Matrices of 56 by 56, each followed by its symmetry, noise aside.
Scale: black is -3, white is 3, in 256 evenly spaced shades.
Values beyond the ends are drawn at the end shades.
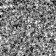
no symmetry.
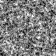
symmetric across the other diagonal.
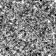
symmetric across the other diagonal.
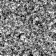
antisymmetric.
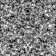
mirrored left to right.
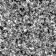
antisymmetric.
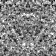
mirrored left to right.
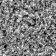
no symmetry.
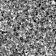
symmetric across the other diagonal.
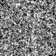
no symmetry.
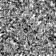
symmetric across the other diagonal.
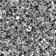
symmetric.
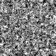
antisymmetric.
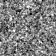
antisymmetric.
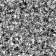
symmetric across the other diagonal.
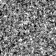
no symmetry.
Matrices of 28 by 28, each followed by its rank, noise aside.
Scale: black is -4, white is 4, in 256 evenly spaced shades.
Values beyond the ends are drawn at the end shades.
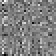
four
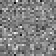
eight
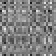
two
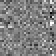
six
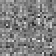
six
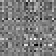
three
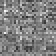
six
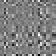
two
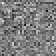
six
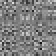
three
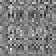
four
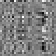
three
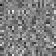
six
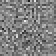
eight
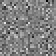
six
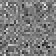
six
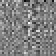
four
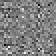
six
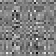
three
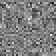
six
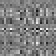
two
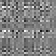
two
